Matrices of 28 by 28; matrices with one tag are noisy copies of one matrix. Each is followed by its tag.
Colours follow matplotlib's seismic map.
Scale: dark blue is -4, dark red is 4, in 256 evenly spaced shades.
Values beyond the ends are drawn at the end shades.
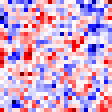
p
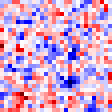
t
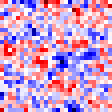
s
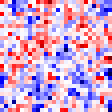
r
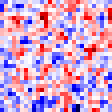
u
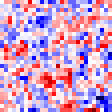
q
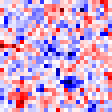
t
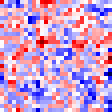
r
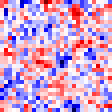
s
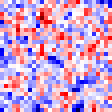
u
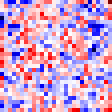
p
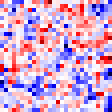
r
